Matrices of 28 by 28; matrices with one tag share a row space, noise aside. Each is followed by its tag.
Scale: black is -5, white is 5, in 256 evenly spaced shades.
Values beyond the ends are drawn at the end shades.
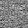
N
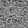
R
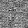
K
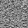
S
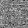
N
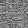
R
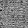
N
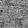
N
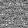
K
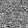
R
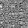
N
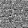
K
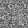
R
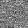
K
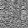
S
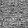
N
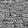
K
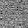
N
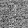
K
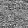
K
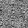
N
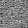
N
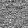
K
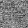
N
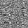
S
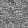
K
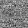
K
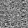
S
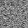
S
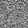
R
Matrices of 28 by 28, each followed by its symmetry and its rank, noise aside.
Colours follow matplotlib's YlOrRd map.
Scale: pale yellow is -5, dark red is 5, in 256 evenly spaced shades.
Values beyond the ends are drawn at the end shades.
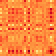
symmetric, rank one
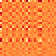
symmetric, rank one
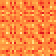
antisymmetric, rank two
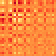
symmetric, rank one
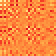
symmetric, rank two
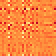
antisymmetric, rank two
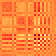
symmetric, rank one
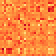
symmetric, rank three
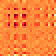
symmetric, rank one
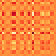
symmetric, rank one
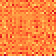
no symmetry, rank three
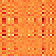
no symmetry, rank one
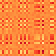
symmetric, rank one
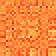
symmetric, rank three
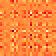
antisymmetric, rank two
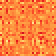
antisymmetric, rank two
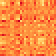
symmetric, rank two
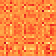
no symmetry, rank two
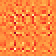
antisymmetric, rank two
